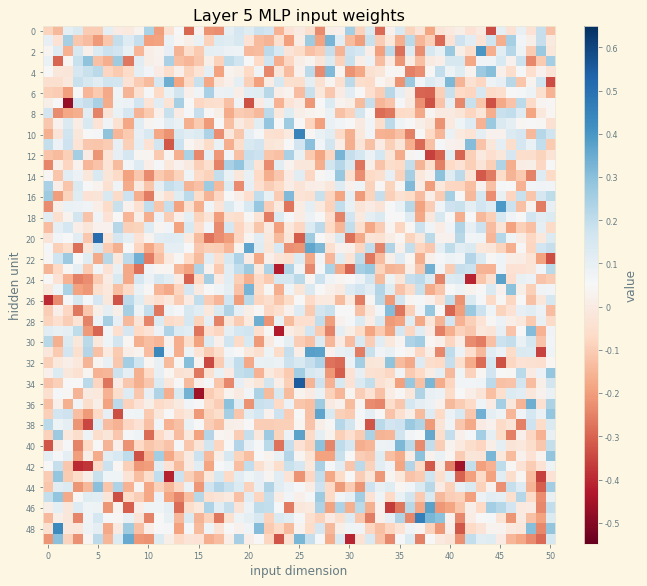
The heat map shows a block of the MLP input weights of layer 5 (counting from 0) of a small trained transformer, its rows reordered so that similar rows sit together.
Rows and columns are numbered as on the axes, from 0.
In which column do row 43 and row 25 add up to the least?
12
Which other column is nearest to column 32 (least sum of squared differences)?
47
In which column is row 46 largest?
38
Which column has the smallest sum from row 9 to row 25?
17
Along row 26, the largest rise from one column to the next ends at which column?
8
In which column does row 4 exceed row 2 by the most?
44
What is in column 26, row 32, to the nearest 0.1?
0.2
